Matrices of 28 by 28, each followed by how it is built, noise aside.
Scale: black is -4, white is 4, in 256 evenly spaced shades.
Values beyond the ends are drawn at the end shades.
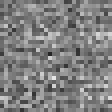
blocks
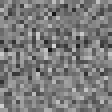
repeating columns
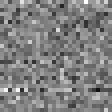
uneven rows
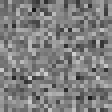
blocks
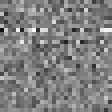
uneven rows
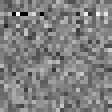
uneven rows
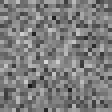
blocks
